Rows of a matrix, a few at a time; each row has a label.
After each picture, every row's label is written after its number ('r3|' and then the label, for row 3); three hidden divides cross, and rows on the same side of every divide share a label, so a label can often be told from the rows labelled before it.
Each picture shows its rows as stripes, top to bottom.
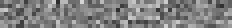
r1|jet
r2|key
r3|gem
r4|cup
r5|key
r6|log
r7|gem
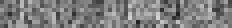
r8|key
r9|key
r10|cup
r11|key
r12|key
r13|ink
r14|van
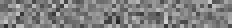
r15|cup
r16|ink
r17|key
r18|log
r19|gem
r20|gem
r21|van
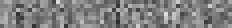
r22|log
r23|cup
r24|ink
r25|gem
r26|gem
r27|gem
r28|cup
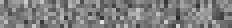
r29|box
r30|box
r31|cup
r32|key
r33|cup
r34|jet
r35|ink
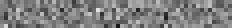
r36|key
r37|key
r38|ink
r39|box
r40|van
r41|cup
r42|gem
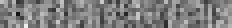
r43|gem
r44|cup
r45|box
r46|cup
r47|cup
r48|box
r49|box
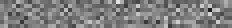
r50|van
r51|cup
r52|ink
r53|cup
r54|jet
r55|log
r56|jet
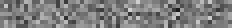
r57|cup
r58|jet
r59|key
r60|log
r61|cup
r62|jet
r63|gem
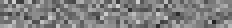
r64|gem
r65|van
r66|log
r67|key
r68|jet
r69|cup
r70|log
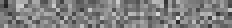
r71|van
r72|van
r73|box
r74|key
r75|ink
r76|cup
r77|jet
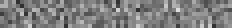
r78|gem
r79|gem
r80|ink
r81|key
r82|cup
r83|cup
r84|cup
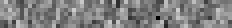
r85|gem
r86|gem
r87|log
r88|log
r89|log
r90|van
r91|van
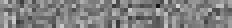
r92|gem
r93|log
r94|key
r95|jet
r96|log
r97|gem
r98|gem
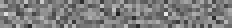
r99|box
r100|jet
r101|cup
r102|gem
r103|box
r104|key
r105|ink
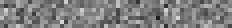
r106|ink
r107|van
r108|gem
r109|gem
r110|log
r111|cup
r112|van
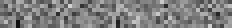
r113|ink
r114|box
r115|ink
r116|key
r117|cup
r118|gem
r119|cup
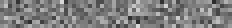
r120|cup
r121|jet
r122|cup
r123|key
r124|log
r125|ink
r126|cup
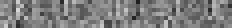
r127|ink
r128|ink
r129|ink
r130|ink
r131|box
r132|gem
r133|gem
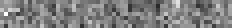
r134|log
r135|log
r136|log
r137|gem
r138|van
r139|log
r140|box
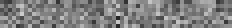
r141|key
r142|van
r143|key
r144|van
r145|gem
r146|ink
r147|gem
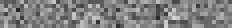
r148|key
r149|box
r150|gem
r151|box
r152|log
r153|jet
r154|gem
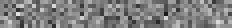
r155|cup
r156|van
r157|cup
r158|van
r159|gem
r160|log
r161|log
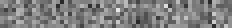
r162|ink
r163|jet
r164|van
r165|ink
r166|log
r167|ink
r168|box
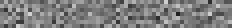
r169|jet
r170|log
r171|van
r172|cup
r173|log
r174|gem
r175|van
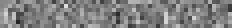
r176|cup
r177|ink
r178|jet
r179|gem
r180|gem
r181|gem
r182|log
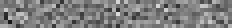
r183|ink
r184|key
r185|gem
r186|van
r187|box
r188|key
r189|gem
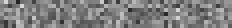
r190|gem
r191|key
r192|log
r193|box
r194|log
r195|van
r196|van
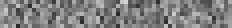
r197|log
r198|ink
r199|gem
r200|gem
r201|box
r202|box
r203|gem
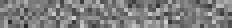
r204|box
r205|log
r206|jet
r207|key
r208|log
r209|jet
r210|jet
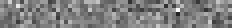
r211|log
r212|van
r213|log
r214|key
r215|key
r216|cup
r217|key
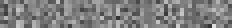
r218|log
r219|van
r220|van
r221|van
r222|gem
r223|van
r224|ink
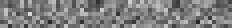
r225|key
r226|key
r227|jet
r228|gem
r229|ink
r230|box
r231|jet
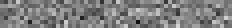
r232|van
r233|log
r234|key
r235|key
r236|box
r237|ink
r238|log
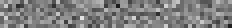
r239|log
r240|gem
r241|key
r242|log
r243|jet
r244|cup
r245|jet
